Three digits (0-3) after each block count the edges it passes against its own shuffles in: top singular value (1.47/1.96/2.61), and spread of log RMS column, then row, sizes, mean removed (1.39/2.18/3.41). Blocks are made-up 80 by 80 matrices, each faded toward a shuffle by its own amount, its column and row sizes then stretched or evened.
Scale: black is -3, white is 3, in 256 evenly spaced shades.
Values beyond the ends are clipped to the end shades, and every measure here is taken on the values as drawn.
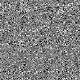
0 1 2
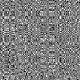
3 2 0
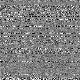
0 0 3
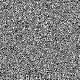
1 0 0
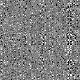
2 2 1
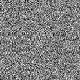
2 0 0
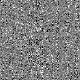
1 2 0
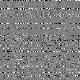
2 1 3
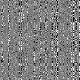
3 3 0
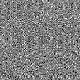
2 0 0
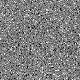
1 0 1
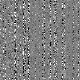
0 3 0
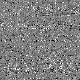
0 0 2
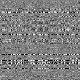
3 0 3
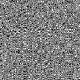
2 0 1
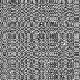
3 1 0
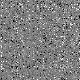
0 2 1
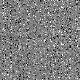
0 2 0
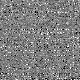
1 0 2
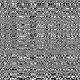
3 0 3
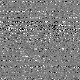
0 0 3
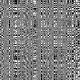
3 3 2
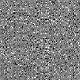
2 1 1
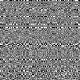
3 0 3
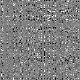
1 3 2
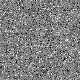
0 0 0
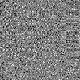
2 0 0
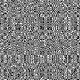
3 1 1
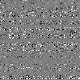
1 1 3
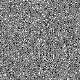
1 1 0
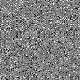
2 0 0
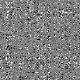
0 2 2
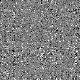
1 2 1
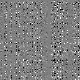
0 3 2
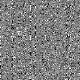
1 2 1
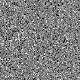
1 1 0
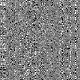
2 2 0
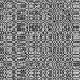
3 0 2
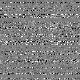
0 0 3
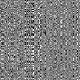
3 3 0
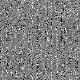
1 2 0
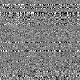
2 0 3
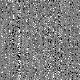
1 2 0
